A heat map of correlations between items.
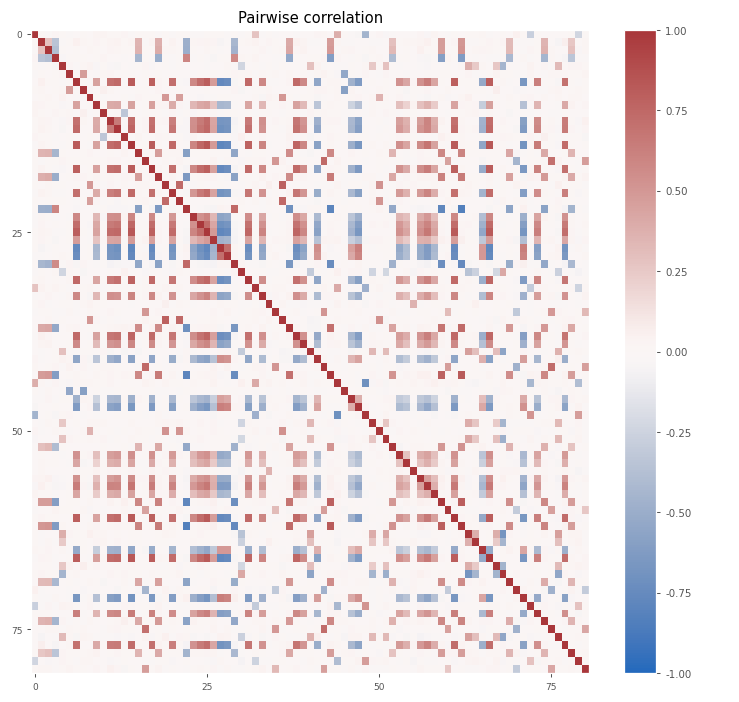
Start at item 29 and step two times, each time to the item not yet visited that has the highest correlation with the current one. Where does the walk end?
3
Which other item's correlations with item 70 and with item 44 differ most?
48
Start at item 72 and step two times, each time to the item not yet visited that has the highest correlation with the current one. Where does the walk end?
79
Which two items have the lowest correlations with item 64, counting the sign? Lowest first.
68, 30
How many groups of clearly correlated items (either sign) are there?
9
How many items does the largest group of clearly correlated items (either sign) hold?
31
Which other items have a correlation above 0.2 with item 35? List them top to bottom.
16, 42, 60, 75, 80
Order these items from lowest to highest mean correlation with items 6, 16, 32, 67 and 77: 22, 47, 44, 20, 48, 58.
47, 48, 22, 44, 58, 20
